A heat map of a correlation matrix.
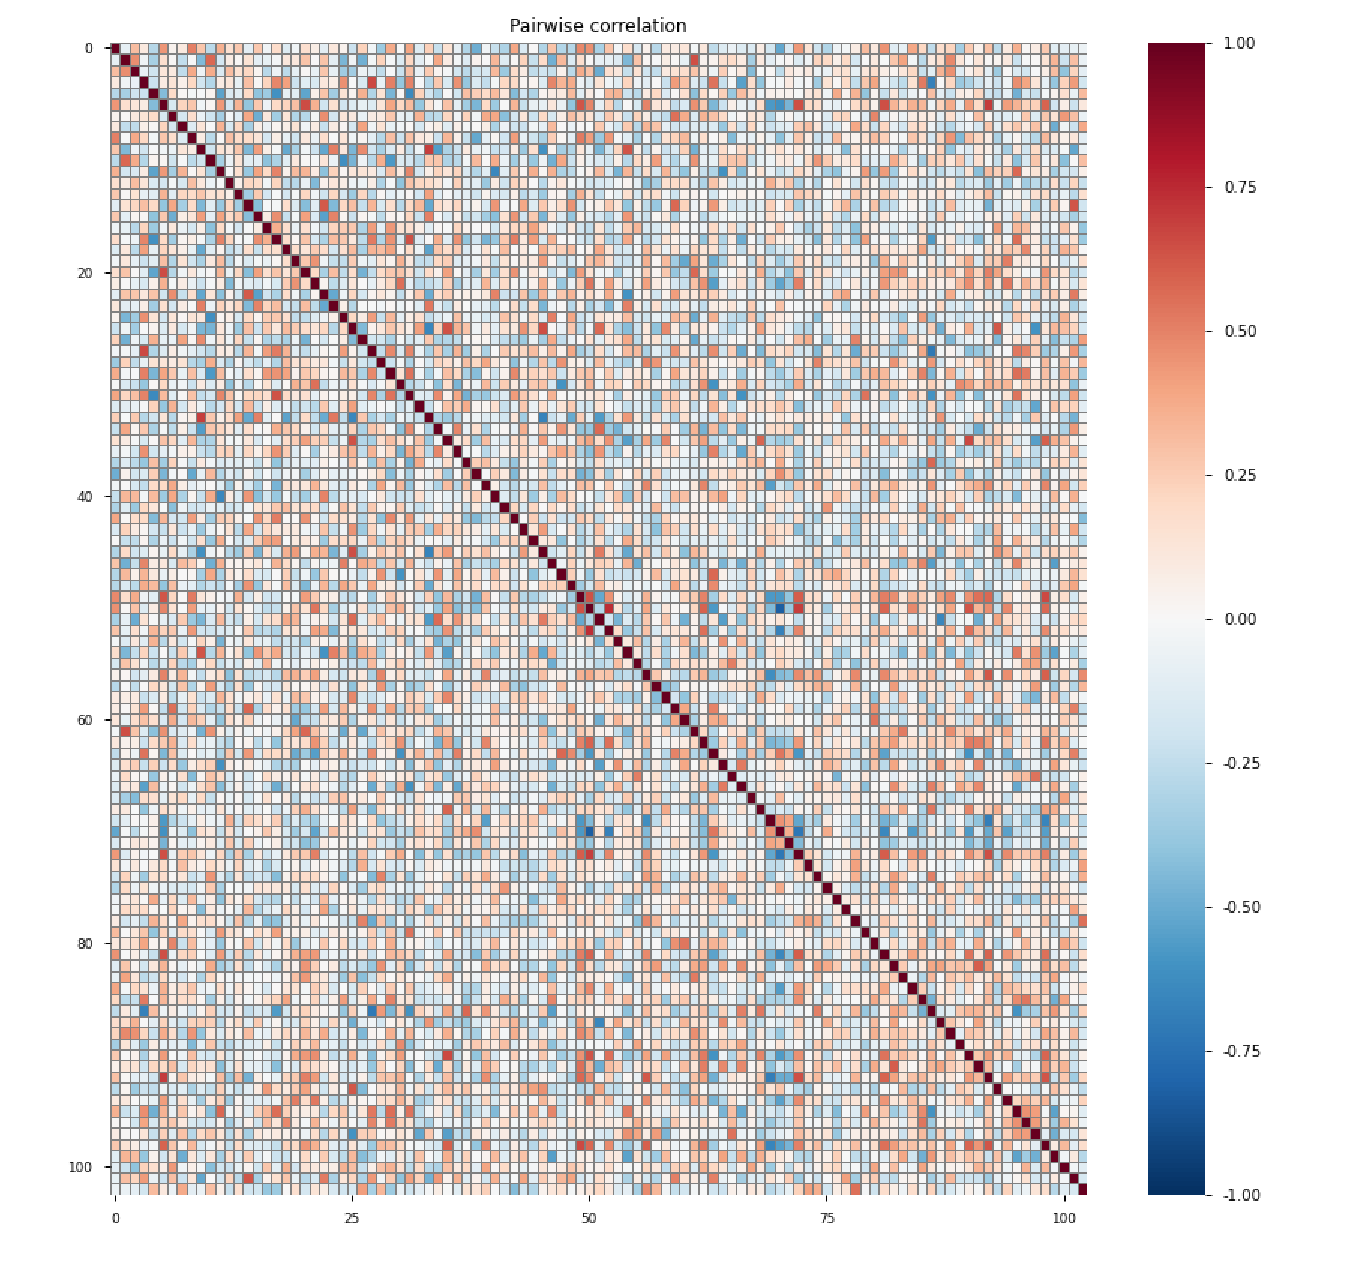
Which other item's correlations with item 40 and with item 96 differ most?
95
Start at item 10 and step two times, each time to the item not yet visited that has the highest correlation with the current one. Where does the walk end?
61
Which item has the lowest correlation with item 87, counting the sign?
51
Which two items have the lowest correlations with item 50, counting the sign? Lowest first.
70, 63
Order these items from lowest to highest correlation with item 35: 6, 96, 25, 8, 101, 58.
96, 101, 6, 8, 58, 25
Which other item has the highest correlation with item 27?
3
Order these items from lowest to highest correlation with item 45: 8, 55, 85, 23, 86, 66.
23, 8, 85, 66, 55, 86
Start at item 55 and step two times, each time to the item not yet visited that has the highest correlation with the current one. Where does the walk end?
97
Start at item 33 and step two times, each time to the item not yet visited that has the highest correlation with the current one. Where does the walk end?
54
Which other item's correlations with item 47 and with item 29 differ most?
10
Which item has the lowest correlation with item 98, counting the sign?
69
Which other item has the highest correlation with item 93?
25
